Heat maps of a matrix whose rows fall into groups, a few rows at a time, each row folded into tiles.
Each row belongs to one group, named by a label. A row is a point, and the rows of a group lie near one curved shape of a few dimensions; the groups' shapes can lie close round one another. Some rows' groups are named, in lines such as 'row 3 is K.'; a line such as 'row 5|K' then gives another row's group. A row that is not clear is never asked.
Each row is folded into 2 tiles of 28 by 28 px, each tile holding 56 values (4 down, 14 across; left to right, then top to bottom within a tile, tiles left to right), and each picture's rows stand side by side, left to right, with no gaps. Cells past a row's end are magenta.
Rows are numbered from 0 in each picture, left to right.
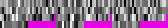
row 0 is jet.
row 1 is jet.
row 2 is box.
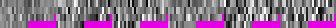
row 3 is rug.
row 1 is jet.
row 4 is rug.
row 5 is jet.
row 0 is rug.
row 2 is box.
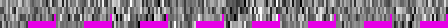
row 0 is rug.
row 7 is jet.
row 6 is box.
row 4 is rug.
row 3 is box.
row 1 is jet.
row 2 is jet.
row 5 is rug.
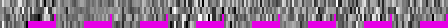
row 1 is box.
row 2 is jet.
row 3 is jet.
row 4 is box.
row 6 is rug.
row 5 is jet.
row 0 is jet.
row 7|jet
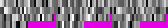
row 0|jet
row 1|jet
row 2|jet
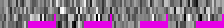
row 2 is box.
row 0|box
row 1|jet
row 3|rug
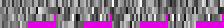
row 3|box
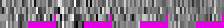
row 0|jet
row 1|jet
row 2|box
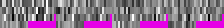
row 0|jet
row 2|rug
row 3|jet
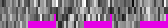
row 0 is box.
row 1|rug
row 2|rug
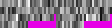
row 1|box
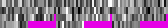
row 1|box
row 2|rug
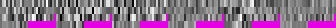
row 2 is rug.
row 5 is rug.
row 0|jet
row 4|rug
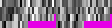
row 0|rug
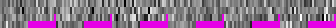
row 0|box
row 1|rug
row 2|box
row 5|rug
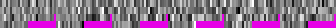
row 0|jet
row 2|jet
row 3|box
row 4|rug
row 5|box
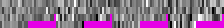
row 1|jet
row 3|box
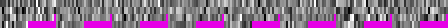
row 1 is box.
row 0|box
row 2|jet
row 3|rug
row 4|jet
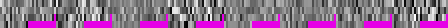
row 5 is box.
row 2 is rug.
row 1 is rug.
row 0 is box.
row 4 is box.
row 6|box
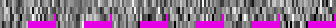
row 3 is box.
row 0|jet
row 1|box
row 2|jet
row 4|rug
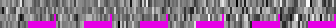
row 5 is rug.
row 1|box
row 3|box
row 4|box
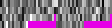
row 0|box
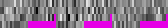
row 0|rug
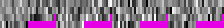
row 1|box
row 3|jet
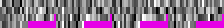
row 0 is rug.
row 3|box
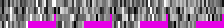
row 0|box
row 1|jet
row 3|box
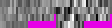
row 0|rug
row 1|rug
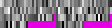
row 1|box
